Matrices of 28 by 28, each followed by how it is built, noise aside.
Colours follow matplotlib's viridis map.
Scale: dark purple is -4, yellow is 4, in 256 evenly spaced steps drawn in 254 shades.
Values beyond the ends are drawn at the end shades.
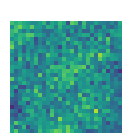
smooth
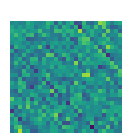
Toeplitz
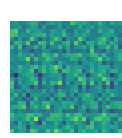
repeating columns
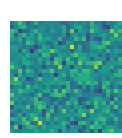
noise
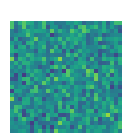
noise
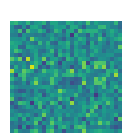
blocks
